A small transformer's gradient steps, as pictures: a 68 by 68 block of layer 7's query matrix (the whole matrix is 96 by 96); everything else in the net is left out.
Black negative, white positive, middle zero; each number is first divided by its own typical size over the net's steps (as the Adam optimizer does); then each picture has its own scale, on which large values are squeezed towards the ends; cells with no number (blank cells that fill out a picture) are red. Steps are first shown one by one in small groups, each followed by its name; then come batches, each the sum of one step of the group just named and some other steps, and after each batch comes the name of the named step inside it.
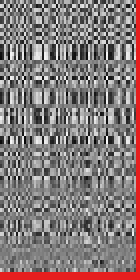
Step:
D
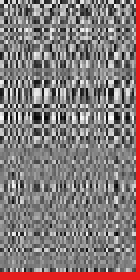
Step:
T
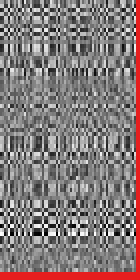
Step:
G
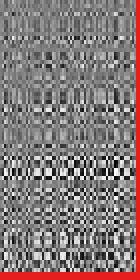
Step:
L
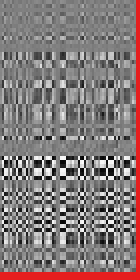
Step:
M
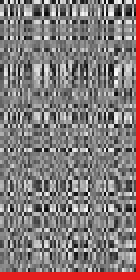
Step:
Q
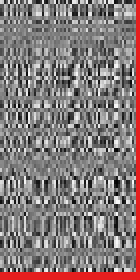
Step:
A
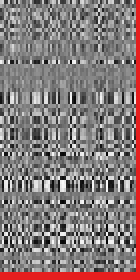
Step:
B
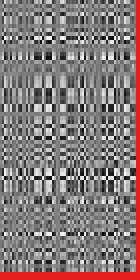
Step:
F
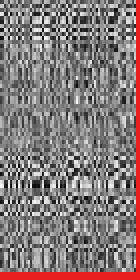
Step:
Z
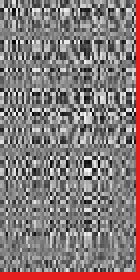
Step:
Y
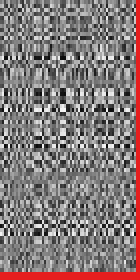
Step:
G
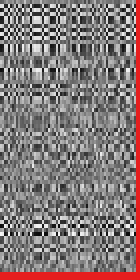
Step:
G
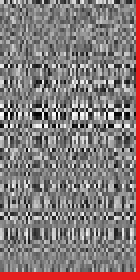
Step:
T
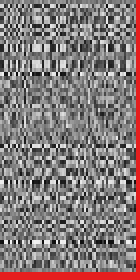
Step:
M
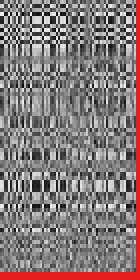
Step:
Z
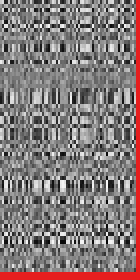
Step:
B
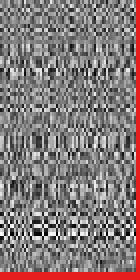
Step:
G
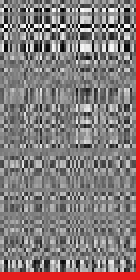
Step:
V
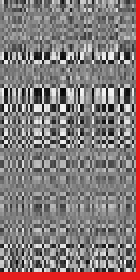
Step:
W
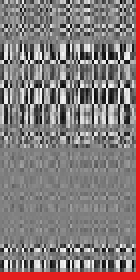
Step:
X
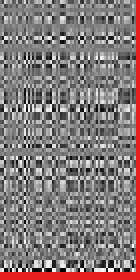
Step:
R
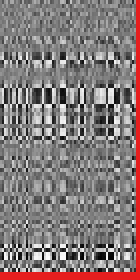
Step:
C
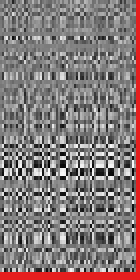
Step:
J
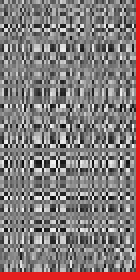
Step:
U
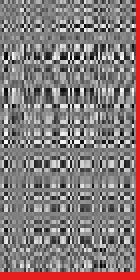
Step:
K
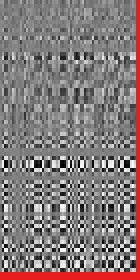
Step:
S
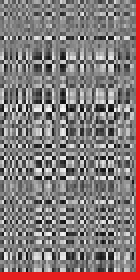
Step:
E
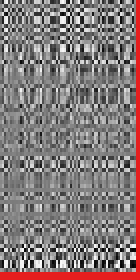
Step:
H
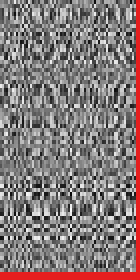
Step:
K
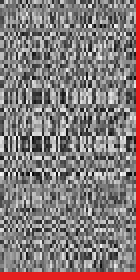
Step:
E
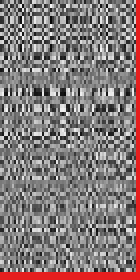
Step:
W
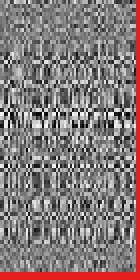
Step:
K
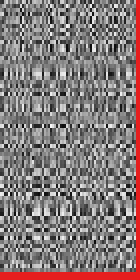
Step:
U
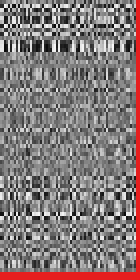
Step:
V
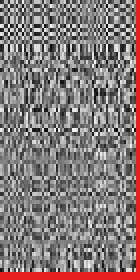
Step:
X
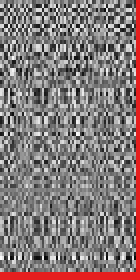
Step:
K
